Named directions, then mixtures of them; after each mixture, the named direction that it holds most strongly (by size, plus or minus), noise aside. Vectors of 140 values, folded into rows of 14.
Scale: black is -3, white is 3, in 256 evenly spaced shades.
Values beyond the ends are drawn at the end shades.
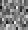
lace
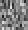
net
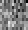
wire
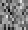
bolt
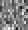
lace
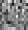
wire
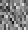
bolt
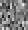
net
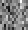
bolt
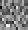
lace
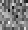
wire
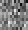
wire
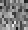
lace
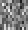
bolt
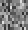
bolt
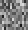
net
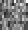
wire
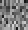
lace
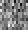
wire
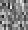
net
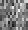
wire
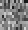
wire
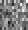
wire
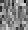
net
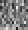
lace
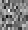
lace
